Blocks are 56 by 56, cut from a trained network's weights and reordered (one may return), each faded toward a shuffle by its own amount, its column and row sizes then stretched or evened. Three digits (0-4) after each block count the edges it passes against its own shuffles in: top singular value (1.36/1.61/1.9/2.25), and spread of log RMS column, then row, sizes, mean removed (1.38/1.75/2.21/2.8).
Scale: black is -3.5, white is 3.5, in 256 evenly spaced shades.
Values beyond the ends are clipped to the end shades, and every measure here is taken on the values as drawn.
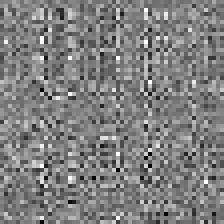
4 4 3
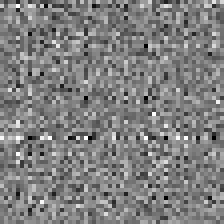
2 3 2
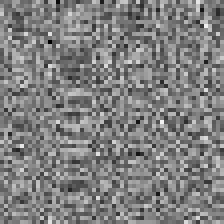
4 1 0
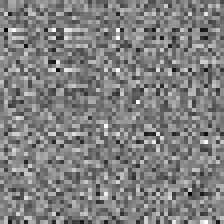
4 2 3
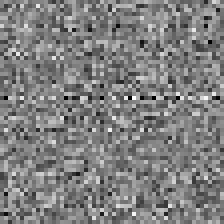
3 1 3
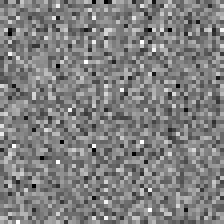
2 1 0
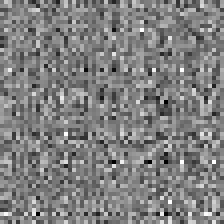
3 2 3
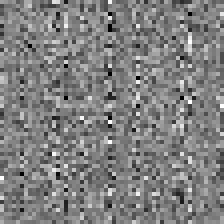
1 4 1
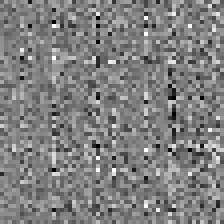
1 4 2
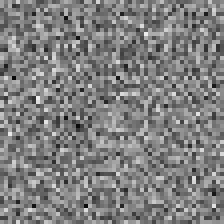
3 1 0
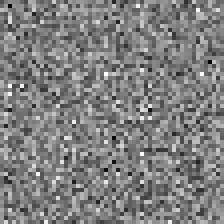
0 2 0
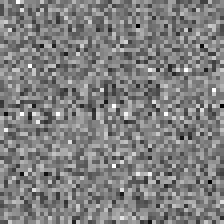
1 0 1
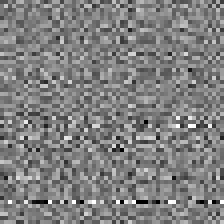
4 0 4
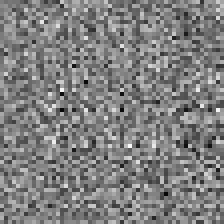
3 2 1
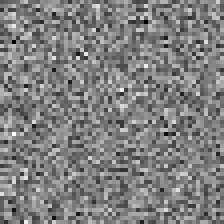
2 2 0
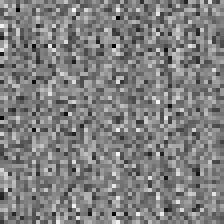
2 2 1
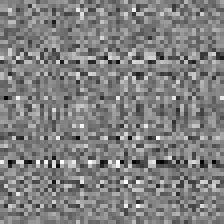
4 1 4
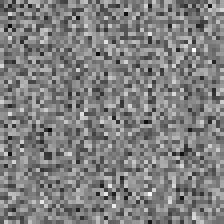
1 1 0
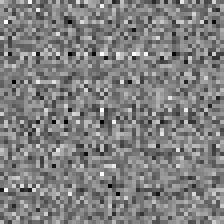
0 0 3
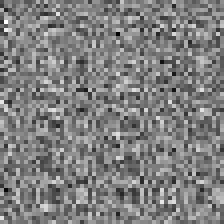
4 2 2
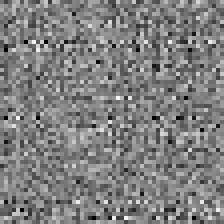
2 0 3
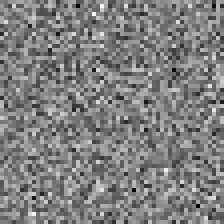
0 1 1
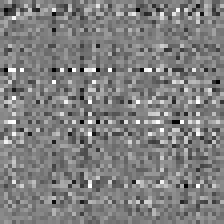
2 2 4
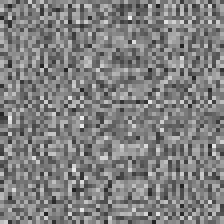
4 2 1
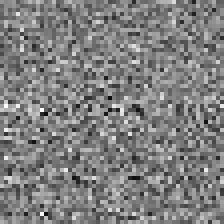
2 0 2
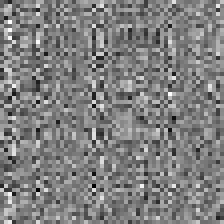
4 4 1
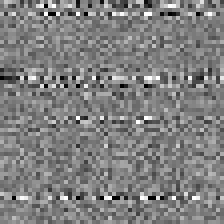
4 0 4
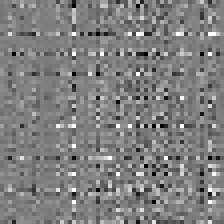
3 4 4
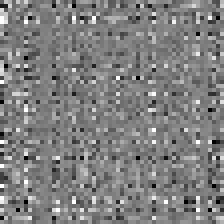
2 4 4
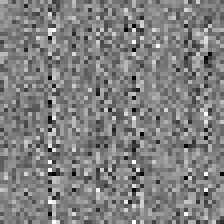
0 4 1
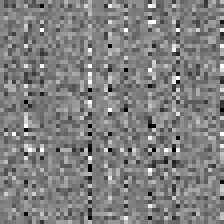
3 4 1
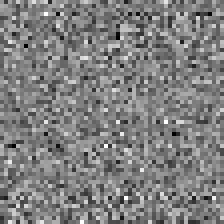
1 0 3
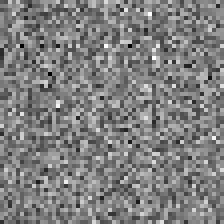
1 0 0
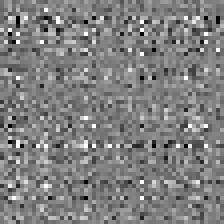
3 3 4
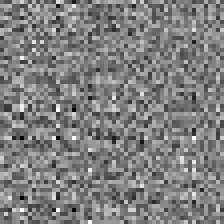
4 3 1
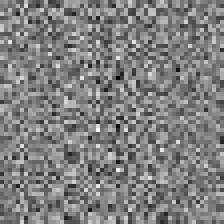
4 3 0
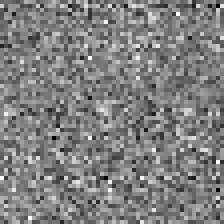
1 1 3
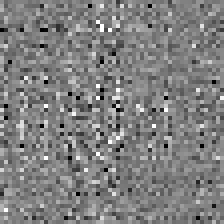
0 3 3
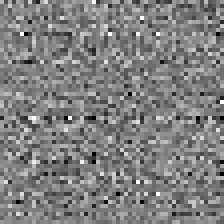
2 1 4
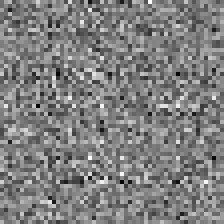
0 2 3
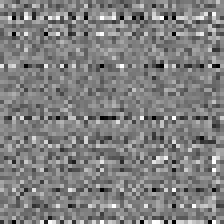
4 2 4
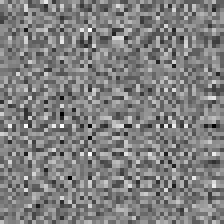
4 3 2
